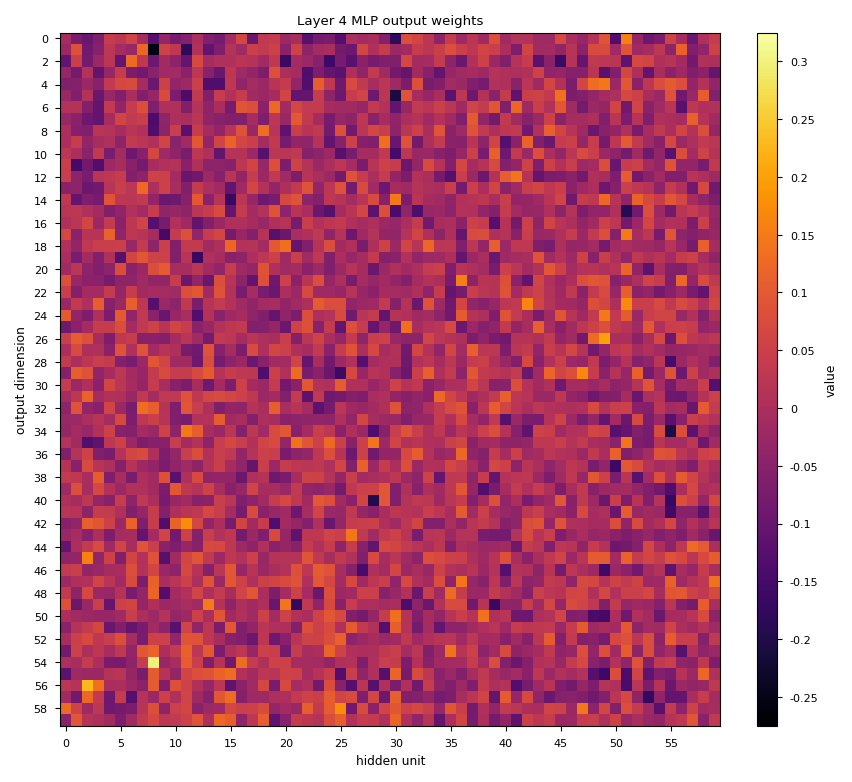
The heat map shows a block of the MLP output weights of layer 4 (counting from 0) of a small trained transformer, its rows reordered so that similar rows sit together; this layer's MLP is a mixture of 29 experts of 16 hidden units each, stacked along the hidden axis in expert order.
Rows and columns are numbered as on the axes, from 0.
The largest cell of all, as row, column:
54, 8
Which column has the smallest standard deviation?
46
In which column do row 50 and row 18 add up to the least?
49
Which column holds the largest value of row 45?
2
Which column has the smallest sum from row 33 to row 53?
9
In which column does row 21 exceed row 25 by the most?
36
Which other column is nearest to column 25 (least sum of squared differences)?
22
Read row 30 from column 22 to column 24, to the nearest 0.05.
0.1 0 0
